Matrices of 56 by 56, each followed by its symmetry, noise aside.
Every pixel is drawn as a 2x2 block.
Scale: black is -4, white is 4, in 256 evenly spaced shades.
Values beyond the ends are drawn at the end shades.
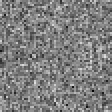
mirrored top to bottom.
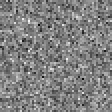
symmetric.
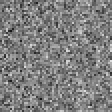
mirrored top to bottom.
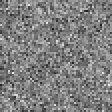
symmetric across the other diagonal.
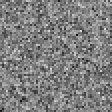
symmetric across the other diagonal.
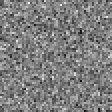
mirrored top to bottom.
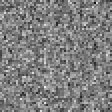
mirrored top to bottom.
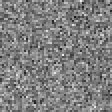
antisymmetric.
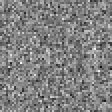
mirrored top to bottom.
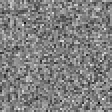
antisymmetric.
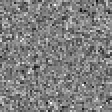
antisymmetric.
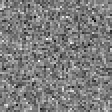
symmetric across the other diagonal.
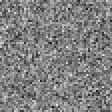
no symmetry.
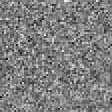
antisymmetric.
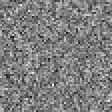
no symmetry.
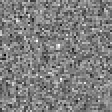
antisymmetric.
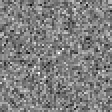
symmetric across the other diagonal.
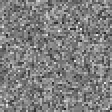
symmetric.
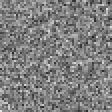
symmetric across the other diagonal.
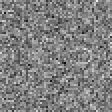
mirrored top to bottom.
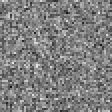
no symmetry.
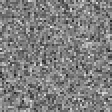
no symmetry.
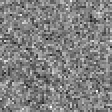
symmetric across the other diagonal.
